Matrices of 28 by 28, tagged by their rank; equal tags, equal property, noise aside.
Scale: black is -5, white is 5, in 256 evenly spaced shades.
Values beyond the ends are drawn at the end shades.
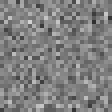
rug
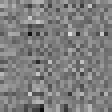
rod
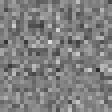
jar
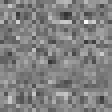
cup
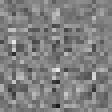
rod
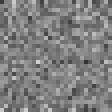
jar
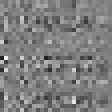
rod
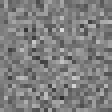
rug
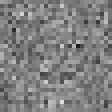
jar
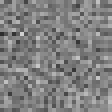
rug
